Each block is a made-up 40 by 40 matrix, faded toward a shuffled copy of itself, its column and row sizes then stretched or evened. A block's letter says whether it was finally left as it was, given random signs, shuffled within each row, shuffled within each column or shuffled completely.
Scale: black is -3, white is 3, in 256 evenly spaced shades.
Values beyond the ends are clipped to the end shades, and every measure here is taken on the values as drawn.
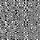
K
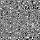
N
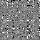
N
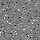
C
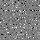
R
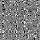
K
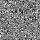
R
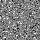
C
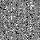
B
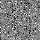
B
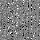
B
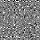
K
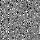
B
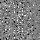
B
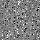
B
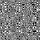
K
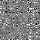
N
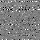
R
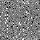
B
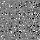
N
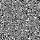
B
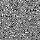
R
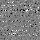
R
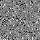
R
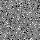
C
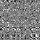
K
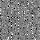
B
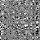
K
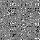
K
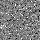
C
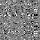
K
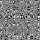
K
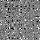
N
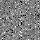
B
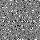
R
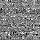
R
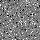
C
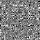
N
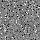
C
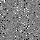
B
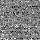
R
